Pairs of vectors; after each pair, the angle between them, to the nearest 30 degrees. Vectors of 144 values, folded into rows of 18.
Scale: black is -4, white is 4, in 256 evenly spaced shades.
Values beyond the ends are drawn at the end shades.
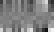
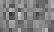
120 degrees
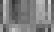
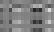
90 degrees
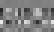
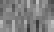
60 degrees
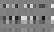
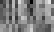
60 degrees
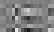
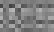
60 degrees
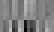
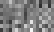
120 degrees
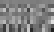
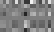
90 degrees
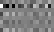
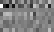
30 degrees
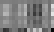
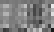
30 degrees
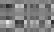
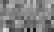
120 degrees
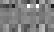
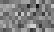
120 degrees
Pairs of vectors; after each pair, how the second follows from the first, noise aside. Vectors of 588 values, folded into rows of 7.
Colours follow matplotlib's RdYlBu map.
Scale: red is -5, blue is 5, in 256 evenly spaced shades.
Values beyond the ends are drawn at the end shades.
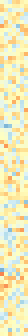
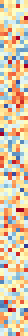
reversed, negated, scaled up.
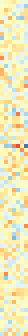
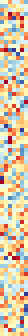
wrapped around, negated, scaled up.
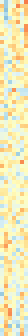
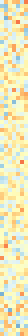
sign-scrambled.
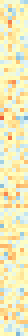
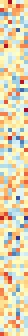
reversed, negated, scaled up.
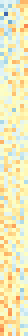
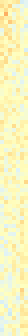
negated, shrunk.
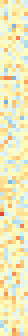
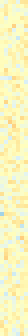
negated, shrunk.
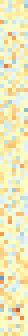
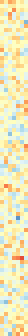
shuffled.
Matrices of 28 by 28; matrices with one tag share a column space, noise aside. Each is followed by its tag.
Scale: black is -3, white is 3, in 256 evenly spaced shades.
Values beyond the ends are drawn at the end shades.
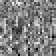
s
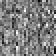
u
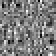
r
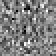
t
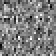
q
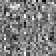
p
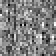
u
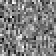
q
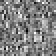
p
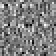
r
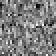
r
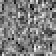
q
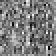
u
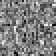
r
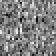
q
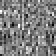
u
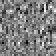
t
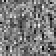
p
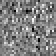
t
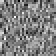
q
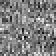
q
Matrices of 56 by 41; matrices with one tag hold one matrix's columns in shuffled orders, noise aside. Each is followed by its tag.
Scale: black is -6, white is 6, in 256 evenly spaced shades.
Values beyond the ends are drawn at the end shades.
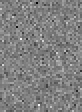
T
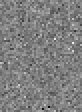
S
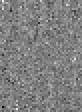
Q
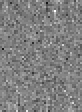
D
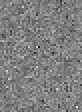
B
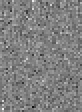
Q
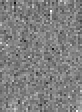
D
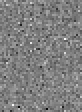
S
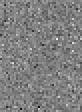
S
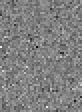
B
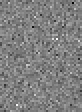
T
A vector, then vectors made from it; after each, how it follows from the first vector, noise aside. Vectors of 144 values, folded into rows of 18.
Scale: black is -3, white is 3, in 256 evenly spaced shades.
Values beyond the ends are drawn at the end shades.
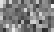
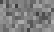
wrapped around, negated, shrunk.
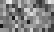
reversed, negated.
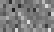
reversed, partly zeroed.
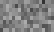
wrapped around, negated, shrunk.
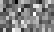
wrapped around.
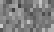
reversed, shrunk.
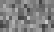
wrapped around, negated, shrunk.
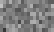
shrunk.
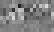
reversed, partly zeroed.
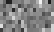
reversed, partly zeroed.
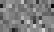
negated, partly zeroed.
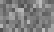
reversed, shrunk.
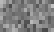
shrunk.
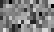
negated.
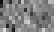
negated, partly zeroed.
